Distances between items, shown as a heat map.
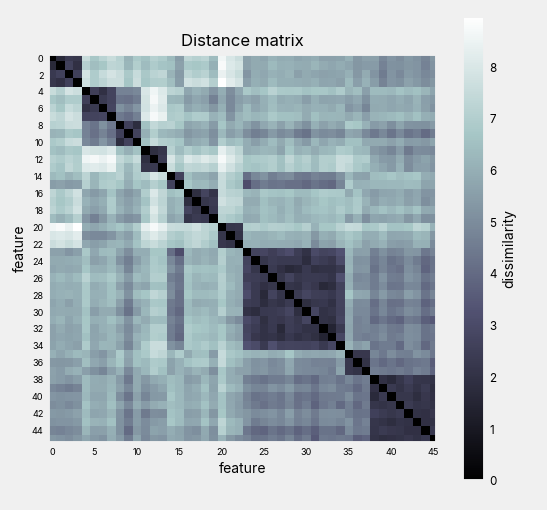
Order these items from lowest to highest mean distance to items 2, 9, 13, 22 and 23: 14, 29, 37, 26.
29, 26, 37, 14
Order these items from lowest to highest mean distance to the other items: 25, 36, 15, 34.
25, 34, 36, 15
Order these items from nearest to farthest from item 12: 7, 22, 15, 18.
15, 22, 18, 7
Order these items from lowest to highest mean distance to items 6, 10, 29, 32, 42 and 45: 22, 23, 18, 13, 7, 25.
25, 23, 7, 22, 18, 13
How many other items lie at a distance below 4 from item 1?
3
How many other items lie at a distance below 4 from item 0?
3
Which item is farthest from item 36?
20
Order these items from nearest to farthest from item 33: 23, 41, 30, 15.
30, 23, 15, 41
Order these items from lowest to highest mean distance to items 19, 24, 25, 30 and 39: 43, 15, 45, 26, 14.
26, 45, 43, 15, 14
